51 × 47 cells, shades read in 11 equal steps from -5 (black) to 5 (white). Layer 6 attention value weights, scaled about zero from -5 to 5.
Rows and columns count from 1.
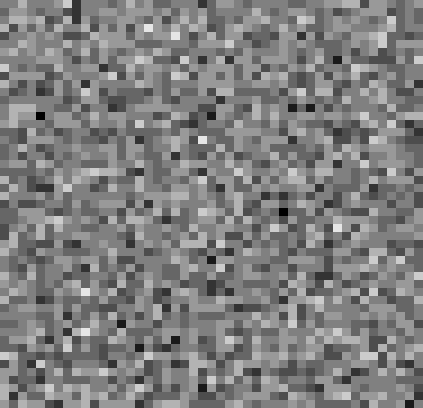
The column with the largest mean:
42
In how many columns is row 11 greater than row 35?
17
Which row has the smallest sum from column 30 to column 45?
25
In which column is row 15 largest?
41
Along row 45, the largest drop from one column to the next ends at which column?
43
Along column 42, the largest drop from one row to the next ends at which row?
24
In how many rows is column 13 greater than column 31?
20
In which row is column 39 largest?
50
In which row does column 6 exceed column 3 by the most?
49
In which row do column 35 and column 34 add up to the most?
3
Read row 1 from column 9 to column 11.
-3 0 0
